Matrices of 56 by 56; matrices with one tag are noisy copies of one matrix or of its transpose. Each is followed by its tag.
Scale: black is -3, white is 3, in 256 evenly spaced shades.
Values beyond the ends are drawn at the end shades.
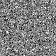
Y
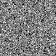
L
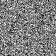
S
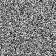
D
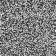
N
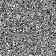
N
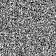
Y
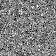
Y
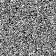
D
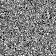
S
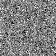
D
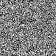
L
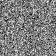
Y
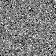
S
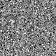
Y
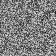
L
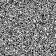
S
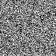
L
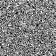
D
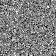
N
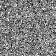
N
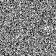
S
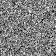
L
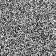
D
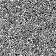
D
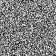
L
